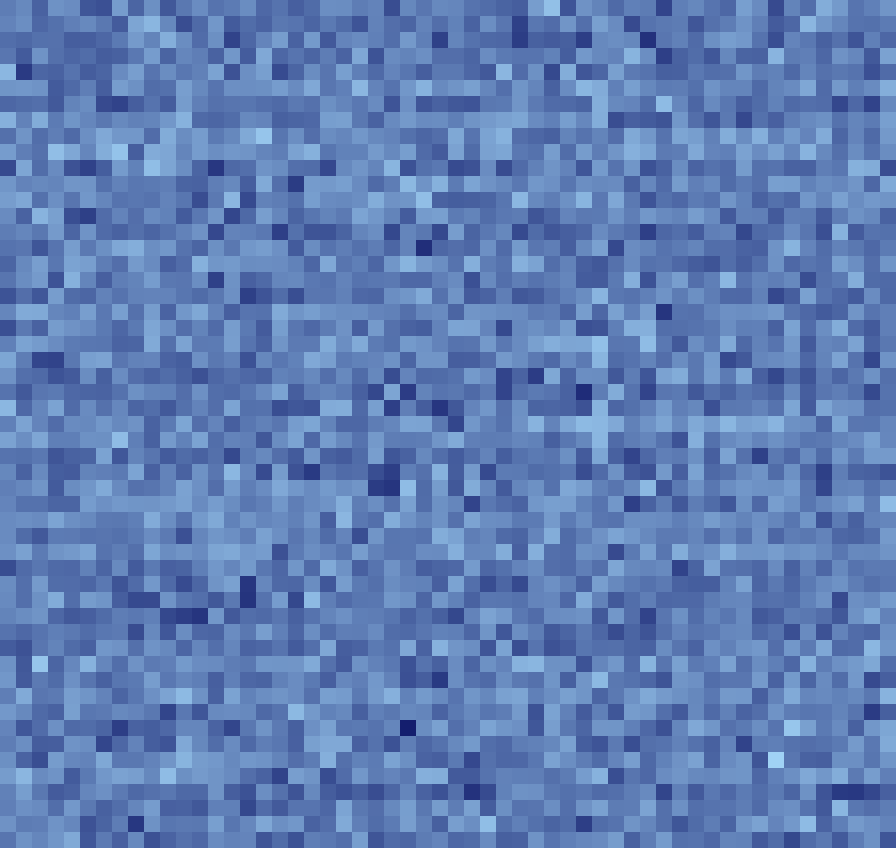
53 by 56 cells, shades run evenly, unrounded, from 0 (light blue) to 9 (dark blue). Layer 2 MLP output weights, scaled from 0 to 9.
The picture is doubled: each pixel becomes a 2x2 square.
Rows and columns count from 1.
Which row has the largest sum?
50
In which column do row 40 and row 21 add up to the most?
32
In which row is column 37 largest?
25
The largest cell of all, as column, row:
26, 46
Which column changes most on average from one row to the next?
37
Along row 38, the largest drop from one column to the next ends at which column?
20
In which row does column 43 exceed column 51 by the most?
52
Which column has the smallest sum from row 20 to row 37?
38
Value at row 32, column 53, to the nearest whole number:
3
